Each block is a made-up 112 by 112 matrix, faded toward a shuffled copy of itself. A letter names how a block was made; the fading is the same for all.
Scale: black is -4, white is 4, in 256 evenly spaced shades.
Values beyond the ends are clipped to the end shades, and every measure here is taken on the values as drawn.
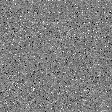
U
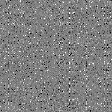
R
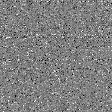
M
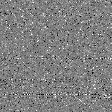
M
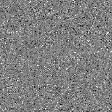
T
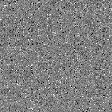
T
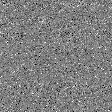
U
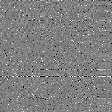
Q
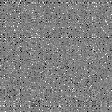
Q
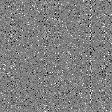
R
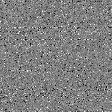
M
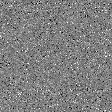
U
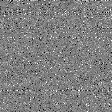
M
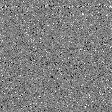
U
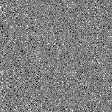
T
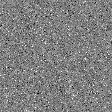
U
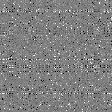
Q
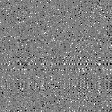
Q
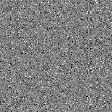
T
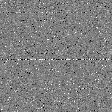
M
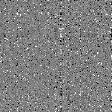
R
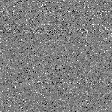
M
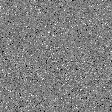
U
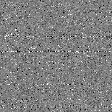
M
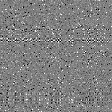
Q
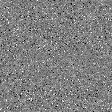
U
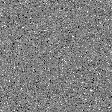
U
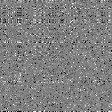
Q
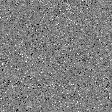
U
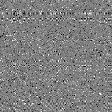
Q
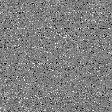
M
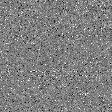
U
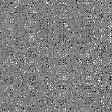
R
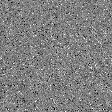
U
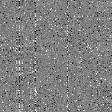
R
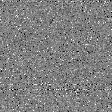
M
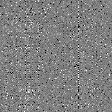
R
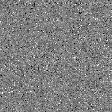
T
